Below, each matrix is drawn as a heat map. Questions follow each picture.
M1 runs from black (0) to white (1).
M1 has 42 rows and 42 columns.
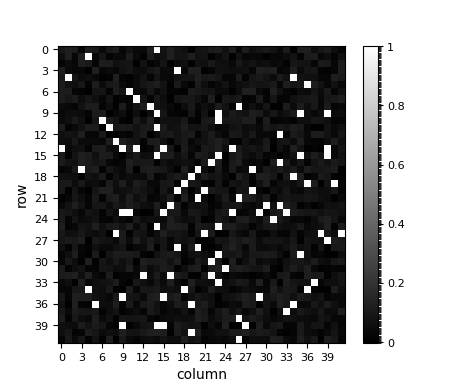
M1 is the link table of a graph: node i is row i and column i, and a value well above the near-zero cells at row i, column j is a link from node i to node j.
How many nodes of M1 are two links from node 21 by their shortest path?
5
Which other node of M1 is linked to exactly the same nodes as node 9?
node 15
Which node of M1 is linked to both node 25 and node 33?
node 23
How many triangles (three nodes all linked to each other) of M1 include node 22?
1
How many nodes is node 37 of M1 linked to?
1
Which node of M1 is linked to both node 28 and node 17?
node 20
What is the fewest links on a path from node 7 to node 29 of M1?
5
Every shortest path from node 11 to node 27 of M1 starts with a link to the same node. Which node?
node 14
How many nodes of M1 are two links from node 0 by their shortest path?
5
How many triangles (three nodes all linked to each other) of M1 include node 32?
1
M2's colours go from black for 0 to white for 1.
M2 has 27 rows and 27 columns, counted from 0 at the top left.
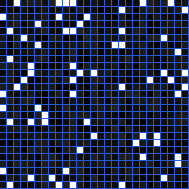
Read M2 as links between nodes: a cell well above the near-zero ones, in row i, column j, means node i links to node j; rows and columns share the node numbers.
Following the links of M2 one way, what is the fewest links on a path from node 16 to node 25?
4
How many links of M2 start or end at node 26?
7
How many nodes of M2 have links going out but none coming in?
1
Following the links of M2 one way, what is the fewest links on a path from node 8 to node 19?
7
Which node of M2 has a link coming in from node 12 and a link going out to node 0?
node 2
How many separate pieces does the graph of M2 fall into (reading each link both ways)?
3
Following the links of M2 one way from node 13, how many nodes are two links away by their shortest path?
10
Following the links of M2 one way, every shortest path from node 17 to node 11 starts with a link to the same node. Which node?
node 4
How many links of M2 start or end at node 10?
11
